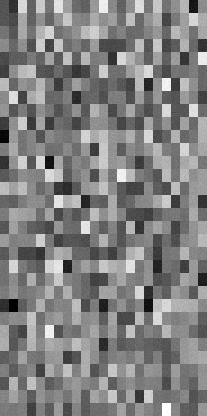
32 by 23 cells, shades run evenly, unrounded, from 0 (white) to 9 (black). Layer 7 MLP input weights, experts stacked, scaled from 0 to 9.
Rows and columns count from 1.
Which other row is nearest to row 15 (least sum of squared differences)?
17
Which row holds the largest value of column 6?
13
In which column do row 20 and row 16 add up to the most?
10
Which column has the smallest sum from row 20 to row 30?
6
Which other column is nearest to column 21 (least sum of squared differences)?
5
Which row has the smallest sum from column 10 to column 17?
11
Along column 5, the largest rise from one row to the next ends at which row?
20
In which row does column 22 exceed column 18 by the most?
1
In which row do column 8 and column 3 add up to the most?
21
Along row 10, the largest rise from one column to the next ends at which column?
4
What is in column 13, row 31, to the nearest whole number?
2
